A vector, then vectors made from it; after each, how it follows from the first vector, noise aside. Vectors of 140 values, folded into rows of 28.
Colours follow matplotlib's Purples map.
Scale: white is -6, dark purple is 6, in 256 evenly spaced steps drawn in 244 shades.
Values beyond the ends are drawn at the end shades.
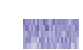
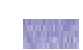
reversed, negated, shrunk.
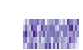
wrapped around, scaled up.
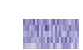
copied.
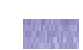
reversed, negated, shrunk.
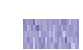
partly zeroed.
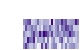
wrapped around, negated, scaled up.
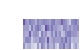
copied.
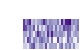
reversed, negated, scaled up.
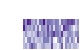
reversed, negated, scaled up.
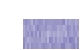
wrapped around, shrunk.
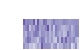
copied.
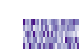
wrapped around, scaled up.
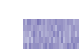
wrapped around, shrunk.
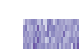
sign-scrambled.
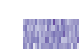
sign-scrambled.
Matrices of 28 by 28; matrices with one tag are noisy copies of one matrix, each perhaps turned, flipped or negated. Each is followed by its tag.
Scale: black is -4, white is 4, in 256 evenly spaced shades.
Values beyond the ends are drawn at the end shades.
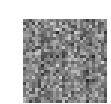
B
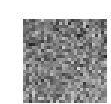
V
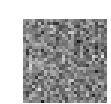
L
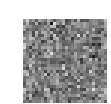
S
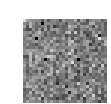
L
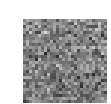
L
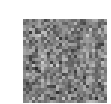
B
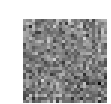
V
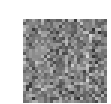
B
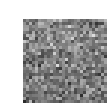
L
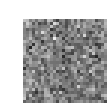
S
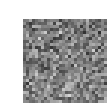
L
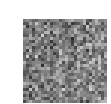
L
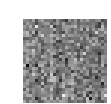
L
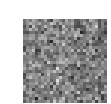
S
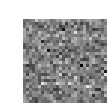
B
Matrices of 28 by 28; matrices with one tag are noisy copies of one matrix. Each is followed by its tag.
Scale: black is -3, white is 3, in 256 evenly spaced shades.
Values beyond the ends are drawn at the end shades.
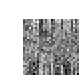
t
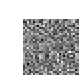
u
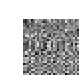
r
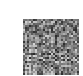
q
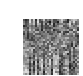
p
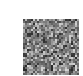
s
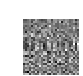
r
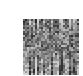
p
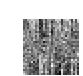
t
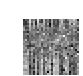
p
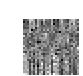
p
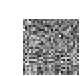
q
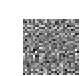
u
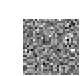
s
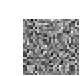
s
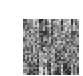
t
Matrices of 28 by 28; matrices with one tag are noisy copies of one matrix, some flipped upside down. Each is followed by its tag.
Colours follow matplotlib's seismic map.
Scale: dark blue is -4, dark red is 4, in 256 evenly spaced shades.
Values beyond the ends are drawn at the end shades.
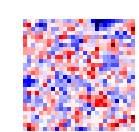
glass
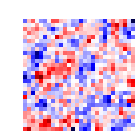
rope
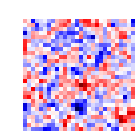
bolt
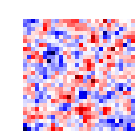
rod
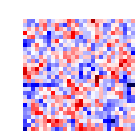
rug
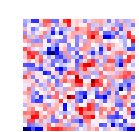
rod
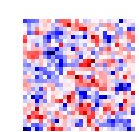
rod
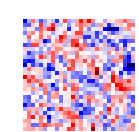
rug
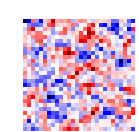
rod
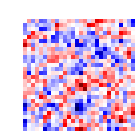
bolt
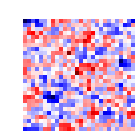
rod
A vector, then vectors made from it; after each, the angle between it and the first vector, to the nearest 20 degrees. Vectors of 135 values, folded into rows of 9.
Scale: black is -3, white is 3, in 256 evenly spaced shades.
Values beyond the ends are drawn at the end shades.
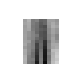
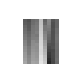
120 degrees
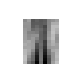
20 degrees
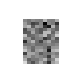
80 degrees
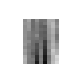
20 degrees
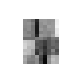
60 degrees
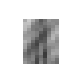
40 degrees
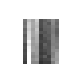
80 degrees
